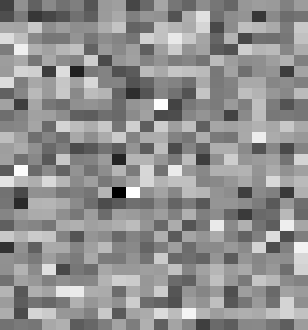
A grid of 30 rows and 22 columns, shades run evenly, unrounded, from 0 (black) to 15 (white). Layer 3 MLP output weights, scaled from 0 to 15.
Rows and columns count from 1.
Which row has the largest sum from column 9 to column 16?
29
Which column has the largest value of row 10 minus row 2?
19
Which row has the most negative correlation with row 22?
21
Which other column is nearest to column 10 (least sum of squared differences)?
16
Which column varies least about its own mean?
8
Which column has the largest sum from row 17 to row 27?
4
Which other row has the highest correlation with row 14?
22
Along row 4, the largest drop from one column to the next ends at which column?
18
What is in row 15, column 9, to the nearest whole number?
2
